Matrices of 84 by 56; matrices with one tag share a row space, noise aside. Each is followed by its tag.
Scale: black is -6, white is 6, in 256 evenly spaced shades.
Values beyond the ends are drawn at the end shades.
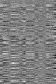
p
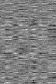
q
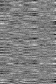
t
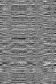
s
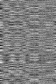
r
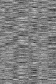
q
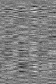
q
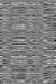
s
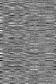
r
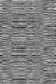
s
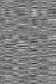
q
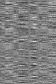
q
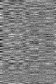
r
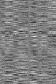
q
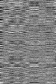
r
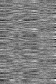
t
